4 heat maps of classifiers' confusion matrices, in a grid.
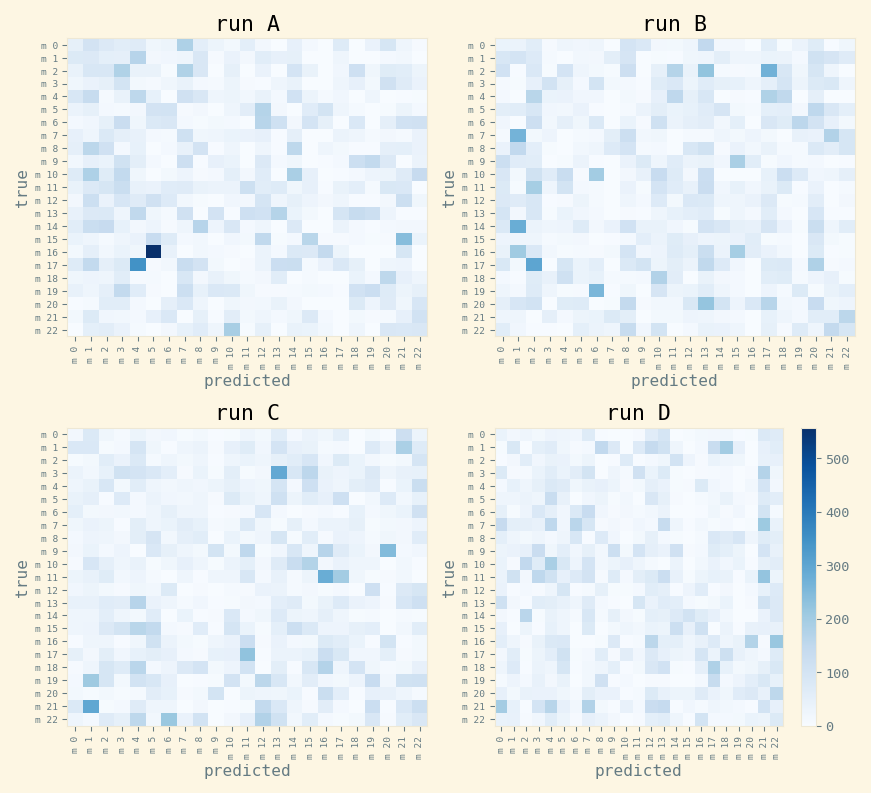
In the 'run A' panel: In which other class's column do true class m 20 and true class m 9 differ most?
m 19
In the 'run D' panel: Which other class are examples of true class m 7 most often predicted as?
m 21
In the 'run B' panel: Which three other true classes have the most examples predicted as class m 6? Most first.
m 19, m 10, m 3
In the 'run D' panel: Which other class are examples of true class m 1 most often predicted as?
m 18
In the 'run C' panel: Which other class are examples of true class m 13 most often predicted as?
m 4
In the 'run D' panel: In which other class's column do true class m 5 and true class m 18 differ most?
m 17
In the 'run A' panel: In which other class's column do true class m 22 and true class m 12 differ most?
m 10
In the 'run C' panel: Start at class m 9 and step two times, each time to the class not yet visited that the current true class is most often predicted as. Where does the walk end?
m 16
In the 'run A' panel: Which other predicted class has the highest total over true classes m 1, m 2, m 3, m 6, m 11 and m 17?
m 4
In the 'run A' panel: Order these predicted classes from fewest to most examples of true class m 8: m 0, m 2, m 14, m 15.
m 15, m 0, m 2, m 14
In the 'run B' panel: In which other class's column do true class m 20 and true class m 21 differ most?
m 13
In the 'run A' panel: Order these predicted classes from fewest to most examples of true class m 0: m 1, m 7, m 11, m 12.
m 12, m 11, m 1, m 7
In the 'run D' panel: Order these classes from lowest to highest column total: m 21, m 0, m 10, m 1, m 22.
m 10, m 1, m 0, m 22, m 21
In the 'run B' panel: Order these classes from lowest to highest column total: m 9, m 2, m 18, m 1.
m 9, m 18, m 1, m 2
